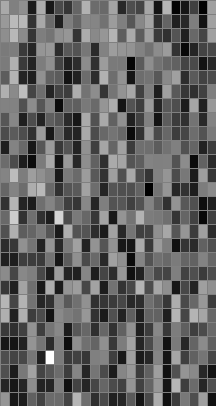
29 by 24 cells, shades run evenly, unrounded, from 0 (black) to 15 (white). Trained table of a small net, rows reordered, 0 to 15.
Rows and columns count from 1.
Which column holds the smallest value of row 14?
17
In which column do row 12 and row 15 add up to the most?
6
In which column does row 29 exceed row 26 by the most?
9
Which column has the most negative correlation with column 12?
23
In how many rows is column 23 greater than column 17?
12
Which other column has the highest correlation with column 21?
18
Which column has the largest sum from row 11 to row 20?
2
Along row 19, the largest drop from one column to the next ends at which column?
15
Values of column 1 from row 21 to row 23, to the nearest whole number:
3 11 10
